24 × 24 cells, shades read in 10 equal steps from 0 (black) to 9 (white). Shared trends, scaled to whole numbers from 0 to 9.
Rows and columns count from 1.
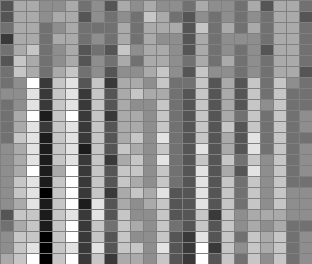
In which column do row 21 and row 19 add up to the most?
6
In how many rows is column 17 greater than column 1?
5
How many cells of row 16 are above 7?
4
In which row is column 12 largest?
2
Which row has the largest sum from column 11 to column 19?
18
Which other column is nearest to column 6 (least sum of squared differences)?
3
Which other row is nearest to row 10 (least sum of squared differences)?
12
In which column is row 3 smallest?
15
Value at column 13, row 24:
7
